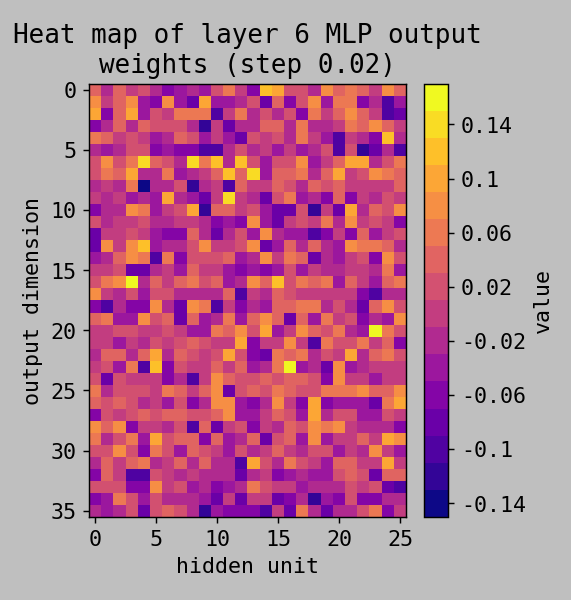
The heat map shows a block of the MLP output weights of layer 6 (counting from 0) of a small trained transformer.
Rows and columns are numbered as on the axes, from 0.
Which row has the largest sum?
6
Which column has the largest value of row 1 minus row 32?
3
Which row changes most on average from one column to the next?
1
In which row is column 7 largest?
2
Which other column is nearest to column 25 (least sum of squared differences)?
10
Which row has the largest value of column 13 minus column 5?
7
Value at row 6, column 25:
0.06
